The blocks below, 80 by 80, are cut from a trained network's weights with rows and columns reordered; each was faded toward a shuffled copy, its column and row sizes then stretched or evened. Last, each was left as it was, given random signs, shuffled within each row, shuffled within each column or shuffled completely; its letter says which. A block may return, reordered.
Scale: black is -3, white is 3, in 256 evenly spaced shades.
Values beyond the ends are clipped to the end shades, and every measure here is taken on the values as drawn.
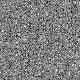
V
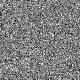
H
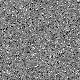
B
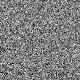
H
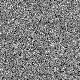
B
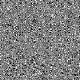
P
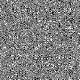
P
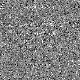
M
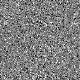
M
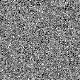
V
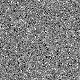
B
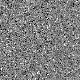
V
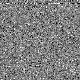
H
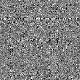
P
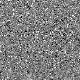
P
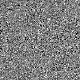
M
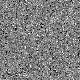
V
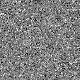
H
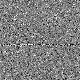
H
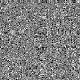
P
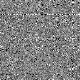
M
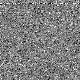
H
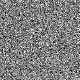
V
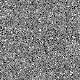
V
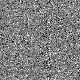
V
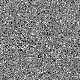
H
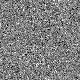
B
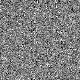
V
